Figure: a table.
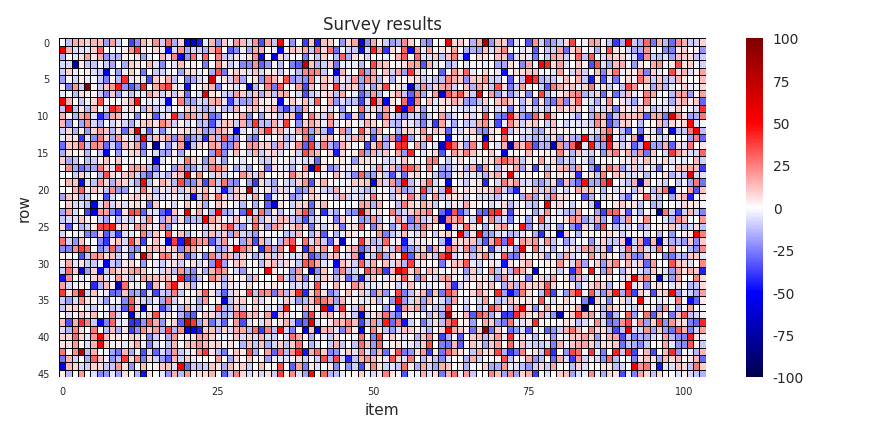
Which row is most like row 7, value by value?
24
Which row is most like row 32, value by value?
44
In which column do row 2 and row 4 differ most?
65
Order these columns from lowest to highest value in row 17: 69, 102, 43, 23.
43, 23, 69, 102
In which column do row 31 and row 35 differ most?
85
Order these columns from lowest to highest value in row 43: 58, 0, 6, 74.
0, 58, 74, 6
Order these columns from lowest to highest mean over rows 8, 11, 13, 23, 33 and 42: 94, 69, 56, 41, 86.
56, 86, 94, 69, 41
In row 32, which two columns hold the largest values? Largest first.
92, 19
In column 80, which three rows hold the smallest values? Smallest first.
37, 26, 19
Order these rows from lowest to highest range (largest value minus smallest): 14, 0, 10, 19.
10, 19, 0, 14
